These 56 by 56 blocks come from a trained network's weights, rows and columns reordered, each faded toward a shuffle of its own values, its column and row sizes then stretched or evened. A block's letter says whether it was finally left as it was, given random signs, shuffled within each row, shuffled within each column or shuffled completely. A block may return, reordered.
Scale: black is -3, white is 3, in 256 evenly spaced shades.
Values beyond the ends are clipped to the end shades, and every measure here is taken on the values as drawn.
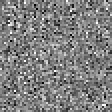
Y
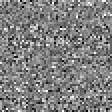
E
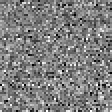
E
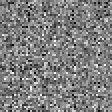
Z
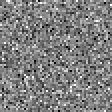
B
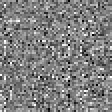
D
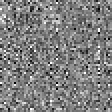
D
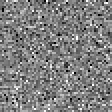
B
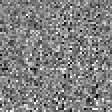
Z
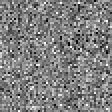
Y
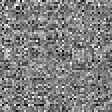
D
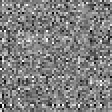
D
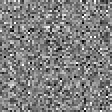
D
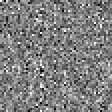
Y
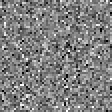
Y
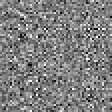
D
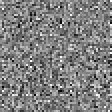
Z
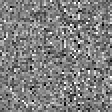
Y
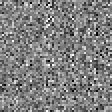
Z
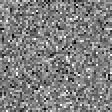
B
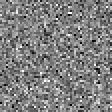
Y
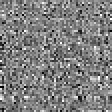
D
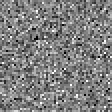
B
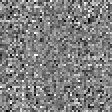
Z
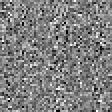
Y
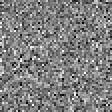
Y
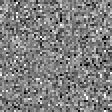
Y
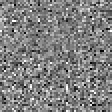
Z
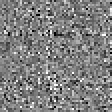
Z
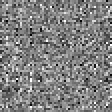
Z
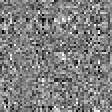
D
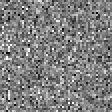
Y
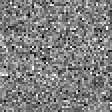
E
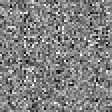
Z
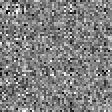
Z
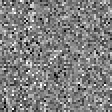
Y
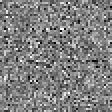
Z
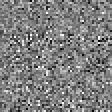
Z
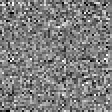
Z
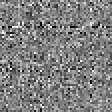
Z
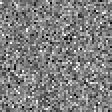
B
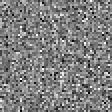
Y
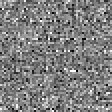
E
